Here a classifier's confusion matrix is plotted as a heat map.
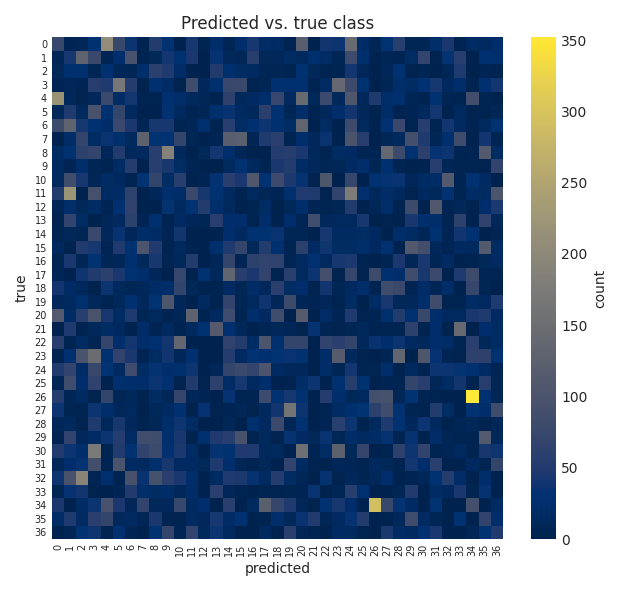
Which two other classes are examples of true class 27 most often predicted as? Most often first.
19, 36
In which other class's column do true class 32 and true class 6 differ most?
2
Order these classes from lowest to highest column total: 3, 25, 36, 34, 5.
25, 36, 34, 5, 3
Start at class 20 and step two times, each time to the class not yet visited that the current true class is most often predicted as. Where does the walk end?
1
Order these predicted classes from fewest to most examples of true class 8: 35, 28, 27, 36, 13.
36, 13, 28, 35, 27
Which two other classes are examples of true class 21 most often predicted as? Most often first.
33, 13
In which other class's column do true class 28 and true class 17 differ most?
14
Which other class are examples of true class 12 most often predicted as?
31
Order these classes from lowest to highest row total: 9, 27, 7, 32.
9, 27, 32, 7
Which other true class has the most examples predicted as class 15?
7
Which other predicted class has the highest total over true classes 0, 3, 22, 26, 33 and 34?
4
